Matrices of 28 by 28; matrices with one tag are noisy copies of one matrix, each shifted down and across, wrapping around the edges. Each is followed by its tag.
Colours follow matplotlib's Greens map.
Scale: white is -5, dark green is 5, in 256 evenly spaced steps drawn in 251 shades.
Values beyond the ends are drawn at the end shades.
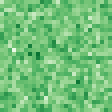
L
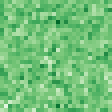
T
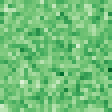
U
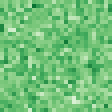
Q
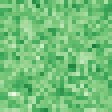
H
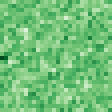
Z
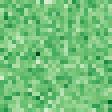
Q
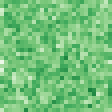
Z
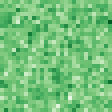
T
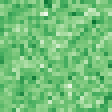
Z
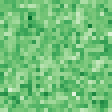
L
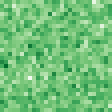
U
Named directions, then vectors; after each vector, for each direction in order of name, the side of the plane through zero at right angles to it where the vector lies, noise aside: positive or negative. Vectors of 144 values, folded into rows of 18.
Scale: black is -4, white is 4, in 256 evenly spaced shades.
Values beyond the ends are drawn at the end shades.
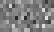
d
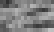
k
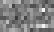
positive, negative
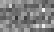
positive, negative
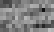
negative, positive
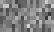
negative, negative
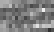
positive, negative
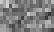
negative, negative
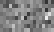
positive, positive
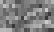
negative, negative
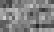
negative, positive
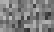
negative, negative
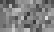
positive, positive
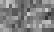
negative, negative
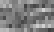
positive, negative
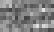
positive, negative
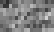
positive, positive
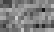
negative, positive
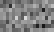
negative, positive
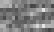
positive, negative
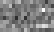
positive, negative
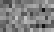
negative, positive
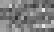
positive, negative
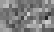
negative, negative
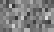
positive, positive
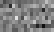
negative, positive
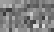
positive, negative
